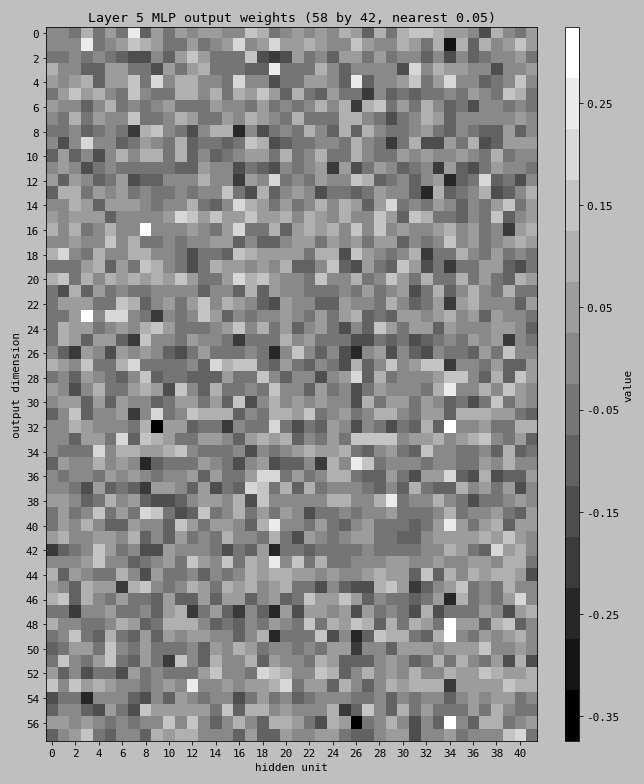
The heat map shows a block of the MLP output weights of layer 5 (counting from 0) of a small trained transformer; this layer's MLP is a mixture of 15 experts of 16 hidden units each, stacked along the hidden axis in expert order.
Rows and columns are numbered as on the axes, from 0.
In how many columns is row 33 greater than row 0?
15
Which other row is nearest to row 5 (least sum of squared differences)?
7
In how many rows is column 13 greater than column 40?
18
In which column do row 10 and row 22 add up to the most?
6
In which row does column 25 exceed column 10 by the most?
38
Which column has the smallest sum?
31
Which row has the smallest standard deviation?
17
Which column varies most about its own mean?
34
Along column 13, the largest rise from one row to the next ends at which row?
22
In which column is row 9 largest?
3
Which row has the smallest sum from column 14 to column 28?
42
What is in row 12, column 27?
0.1
